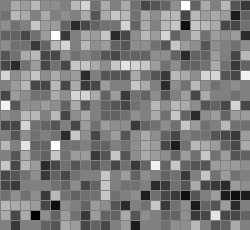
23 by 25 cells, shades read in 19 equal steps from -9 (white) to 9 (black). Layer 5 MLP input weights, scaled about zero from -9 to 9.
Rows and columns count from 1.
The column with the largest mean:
24
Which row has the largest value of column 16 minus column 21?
8
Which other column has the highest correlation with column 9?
23
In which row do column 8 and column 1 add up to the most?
13
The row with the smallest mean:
2
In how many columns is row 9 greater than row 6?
8
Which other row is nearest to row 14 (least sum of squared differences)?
16
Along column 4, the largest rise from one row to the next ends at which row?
22
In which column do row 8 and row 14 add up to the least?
25
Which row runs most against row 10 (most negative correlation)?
3
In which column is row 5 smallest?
7
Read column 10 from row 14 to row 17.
4 2 5 3
